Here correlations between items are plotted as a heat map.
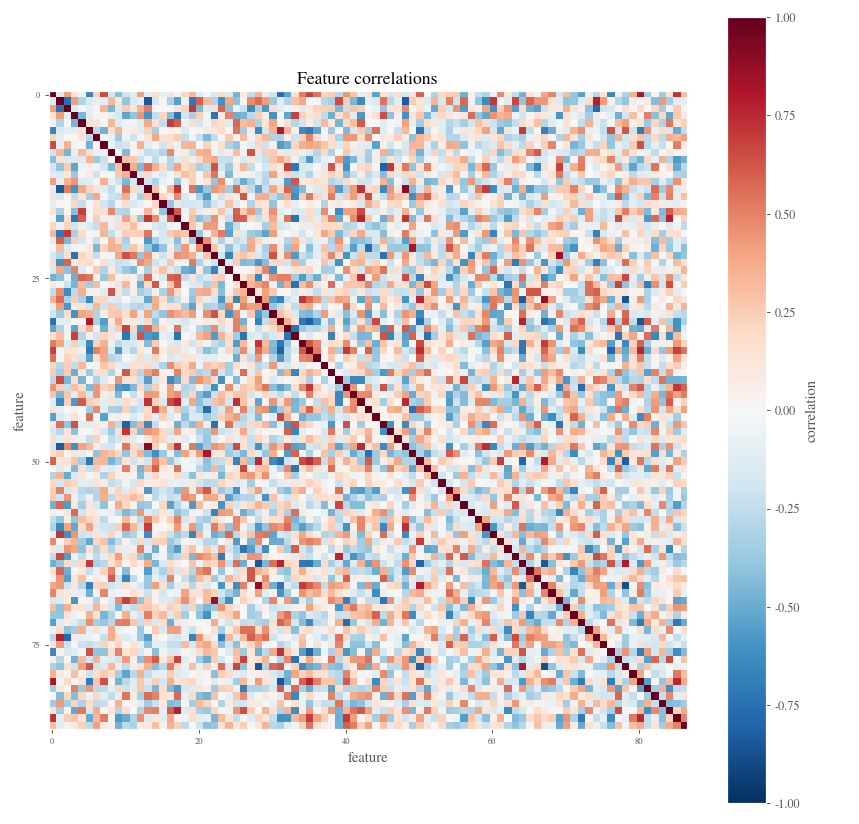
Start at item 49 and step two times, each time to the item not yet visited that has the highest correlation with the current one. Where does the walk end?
54
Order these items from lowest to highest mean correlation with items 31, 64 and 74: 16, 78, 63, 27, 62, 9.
16, 62, 63, 27, 9, 78
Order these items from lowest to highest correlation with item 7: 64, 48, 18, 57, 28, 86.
64, 48, 57, 86, 28, 18
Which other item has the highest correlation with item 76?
31
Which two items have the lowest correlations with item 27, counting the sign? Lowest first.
2, 62
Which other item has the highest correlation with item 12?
33
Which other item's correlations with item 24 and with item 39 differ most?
69
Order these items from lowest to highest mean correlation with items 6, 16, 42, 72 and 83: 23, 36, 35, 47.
36, 35, 47, 23
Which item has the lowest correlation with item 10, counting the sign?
45
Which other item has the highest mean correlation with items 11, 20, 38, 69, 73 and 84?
22
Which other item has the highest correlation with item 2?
19
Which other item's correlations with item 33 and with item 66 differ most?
62
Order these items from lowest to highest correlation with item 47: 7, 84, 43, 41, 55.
55, 7, 84, 41, 43
